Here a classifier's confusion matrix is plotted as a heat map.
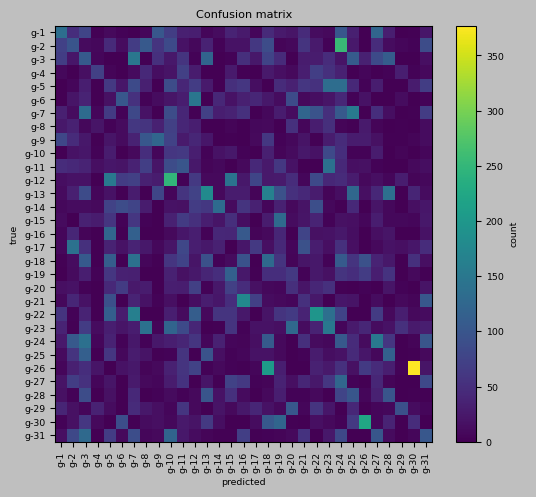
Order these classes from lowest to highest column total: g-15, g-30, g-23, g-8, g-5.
g-30, g-8, g-15, g-23, g-5
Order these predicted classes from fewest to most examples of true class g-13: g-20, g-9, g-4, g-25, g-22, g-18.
g-4, g-22, g-20, g-9, g-25, g-18
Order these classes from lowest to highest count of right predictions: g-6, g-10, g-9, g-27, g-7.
g-27, g-10, g-7, g-6, g-9
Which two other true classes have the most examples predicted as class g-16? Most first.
g-21, g-18
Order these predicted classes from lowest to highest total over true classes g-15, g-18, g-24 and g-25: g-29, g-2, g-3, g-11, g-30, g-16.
g-29, g-30, g-16, g-2, g-11, g-3
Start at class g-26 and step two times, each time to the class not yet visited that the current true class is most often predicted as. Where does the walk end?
g-19
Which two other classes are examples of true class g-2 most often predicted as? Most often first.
g-24, g-8
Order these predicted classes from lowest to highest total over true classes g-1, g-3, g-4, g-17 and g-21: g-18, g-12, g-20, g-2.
g-20, g-12, g-18, g-2
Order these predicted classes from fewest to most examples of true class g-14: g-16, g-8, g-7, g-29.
g-29, g-8, g-16, g-7
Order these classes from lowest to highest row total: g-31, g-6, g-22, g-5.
g-6, g-31, g-5, g-22
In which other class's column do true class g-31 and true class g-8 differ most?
g-3
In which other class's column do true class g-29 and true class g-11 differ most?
g-23
